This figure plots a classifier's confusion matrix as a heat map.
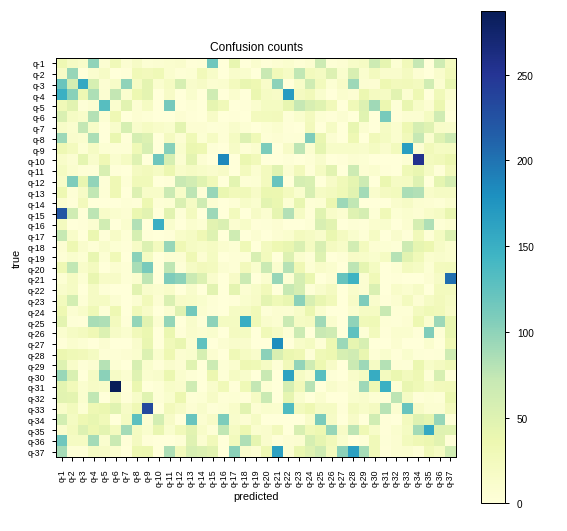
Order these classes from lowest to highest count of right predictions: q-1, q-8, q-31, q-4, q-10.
q-1, q-8, q-4, q-10, q-31
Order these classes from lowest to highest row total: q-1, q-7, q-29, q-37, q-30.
q-7, q-1, q-29, q-30, q-37
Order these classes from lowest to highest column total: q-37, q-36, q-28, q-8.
q-36, q-37, q-8, q-28
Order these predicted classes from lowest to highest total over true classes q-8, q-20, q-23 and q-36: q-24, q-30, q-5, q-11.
q-5, q-30, q-11, q-24
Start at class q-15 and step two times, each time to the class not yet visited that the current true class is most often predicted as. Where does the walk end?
q-4
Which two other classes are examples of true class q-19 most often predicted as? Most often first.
q-8, q-32
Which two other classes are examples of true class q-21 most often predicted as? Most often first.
q-37, q-28
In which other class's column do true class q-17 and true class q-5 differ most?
q-11
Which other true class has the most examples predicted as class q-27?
q-21
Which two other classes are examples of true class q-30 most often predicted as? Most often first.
q-22, q-25
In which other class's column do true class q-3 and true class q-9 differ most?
q-33
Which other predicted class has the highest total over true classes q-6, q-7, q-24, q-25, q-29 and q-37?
q-28
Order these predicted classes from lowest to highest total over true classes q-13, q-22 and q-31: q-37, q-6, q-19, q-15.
q-37, q-19, q-15, q-6
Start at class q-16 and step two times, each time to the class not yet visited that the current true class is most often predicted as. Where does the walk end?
q-34
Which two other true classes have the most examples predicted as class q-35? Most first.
q-26, q-16
